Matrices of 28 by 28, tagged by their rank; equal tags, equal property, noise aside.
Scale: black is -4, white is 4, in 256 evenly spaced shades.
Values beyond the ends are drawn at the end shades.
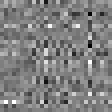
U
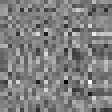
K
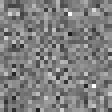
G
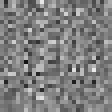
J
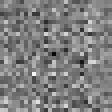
U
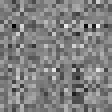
K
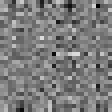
U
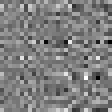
K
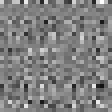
K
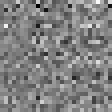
J
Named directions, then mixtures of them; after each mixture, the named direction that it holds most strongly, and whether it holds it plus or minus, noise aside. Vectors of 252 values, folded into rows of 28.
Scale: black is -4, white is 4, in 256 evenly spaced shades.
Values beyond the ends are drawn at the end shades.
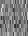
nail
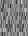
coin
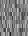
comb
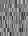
comb, plus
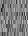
coin, plus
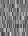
comb, minus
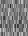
coin, plus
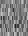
nail, plus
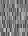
comb, minus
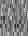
nail, plus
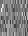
nail, plus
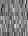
nail, minus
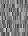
comb, minus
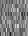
comb, plus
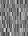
comb, minus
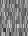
comb, plus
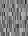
comb, minus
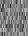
coin, plus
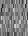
nail, minus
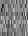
nail, minus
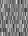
coin, minus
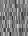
comb, plus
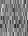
nail, plus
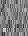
coin, plus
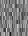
comb, plus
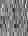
nail, plus
